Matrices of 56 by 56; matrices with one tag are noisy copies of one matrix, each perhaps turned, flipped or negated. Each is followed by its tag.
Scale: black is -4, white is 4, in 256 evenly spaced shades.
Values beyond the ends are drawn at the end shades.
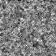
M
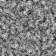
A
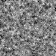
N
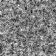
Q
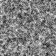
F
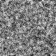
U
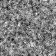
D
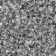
U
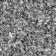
M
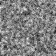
U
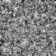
Q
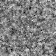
Q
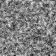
U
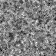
M
